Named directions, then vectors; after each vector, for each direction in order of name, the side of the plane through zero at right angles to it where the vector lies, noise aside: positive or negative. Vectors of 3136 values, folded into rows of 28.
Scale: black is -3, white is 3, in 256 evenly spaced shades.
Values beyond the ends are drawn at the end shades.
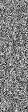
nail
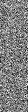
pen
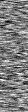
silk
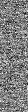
negative, negative, positive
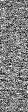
negative, negative, negative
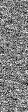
positive, negative, positive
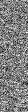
positive, negative, positive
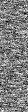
negative, negative, positive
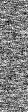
negative, negative, positive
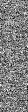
positive, positive, negative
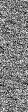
positive, negative, positive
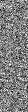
positive, positive, positive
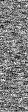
negative, positive, positive
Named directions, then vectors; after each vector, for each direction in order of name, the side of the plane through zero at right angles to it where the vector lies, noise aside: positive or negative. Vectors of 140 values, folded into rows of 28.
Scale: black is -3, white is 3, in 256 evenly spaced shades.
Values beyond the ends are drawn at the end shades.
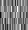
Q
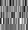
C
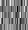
negative, negative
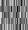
negative, negative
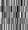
negative, negative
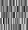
positive, negative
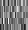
negative, positive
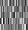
positive, negative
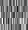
positive, negative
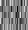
negative, negative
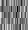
negative, negative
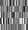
positive, negative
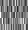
positive, negative
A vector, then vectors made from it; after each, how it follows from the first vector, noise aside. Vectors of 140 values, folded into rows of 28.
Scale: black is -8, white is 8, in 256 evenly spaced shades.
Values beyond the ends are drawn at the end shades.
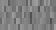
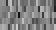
wrapped around, scaled up.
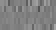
partly zeroed.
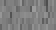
wrapped around, partly zeroed.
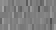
partly zeroed.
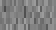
reversed.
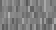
wrapped around, negated.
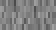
wrapped around.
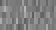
reversed, negated.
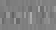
negated, partly zeroed.
